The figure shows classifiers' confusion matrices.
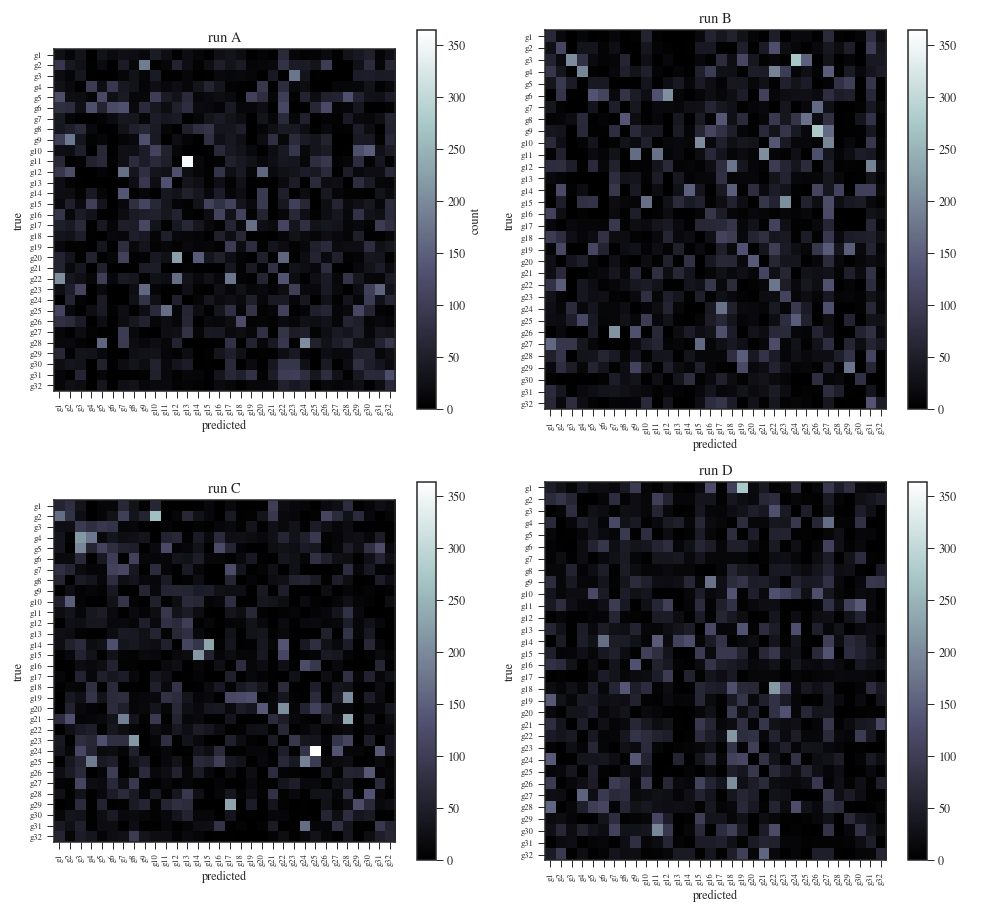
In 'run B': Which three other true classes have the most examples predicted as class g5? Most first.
g6, g19, g15
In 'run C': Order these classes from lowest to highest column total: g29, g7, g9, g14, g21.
g29, g9, g21, g14, g7
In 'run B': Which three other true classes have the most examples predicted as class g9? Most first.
g11, g26, g29
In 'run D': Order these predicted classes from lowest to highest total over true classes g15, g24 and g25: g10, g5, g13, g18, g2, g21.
g2, g13, g5, g21, g10, g18
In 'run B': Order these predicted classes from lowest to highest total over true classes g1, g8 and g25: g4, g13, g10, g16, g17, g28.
g28, g13, g16, g10, g4, g17
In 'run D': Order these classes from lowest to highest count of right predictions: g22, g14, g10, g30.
g10, g22, g30, g14
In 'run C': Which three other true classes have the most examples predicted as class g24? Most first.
g25, g31, g16
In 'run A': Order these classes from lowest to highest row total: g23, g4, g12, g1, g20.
g1, g4, g23, g20, g12
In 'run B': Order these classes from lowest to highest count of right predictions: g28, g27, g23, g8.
g28, g27, g23, g8
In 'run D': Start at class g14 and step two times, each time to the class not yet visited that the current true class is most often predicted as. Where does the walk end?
g27
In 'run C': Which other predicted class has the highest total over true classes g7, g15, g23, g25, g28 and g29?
g17
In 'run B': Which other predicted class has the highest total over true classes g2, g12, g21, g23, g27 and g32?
g31
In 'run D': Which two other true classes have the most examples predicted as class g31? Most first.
g9, g18
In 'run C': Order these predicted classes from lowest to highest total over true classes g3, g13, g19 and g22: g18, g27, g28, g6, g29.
g29, g27, g18, g6, g28
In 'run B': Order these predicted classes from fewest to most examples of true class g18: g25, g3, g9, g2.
g9, g3, g25, g2
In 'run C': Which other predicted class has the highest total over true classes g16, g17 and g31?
g24
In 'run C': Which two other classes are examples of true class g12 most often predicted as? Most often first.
g13, g11
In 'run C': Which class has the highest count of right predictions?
g4
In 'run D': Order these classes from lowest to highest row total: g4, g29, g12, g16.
g12, g29, g16, g4
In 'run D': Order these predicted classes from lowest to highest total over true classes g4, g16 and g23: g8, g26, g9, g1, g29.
g29, g8, g26, g1, g9
